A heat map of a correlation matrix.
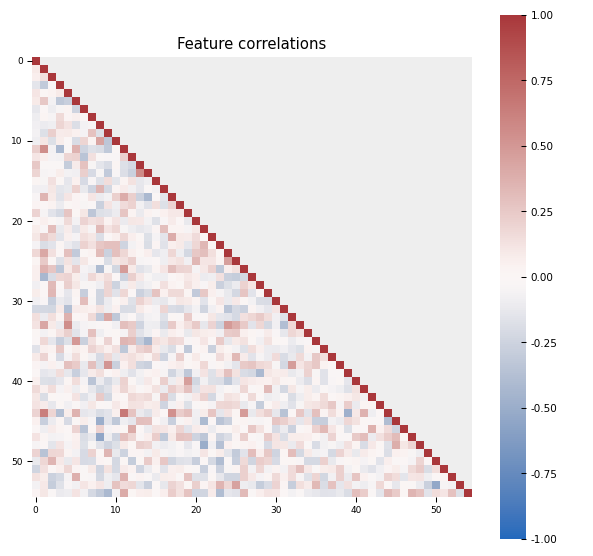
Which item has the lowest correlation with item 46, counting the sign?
6
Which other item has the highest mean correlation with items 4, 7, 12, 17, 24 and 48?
33
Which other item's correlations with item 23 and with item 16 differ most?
50
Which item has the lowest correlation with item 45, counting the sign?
8
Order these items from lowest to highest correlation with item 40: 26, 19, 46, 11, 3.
3, 46, 26, 11, 19
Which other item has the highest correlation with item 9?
38
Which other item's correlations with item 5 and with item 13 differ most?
35
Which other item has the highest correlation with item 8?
10
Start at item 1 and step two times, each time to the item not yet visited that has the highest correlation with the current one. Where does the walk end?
11
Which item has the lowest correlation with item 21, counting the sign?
48
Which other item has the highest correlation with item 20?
25
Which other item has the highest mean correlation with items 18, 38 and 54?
26
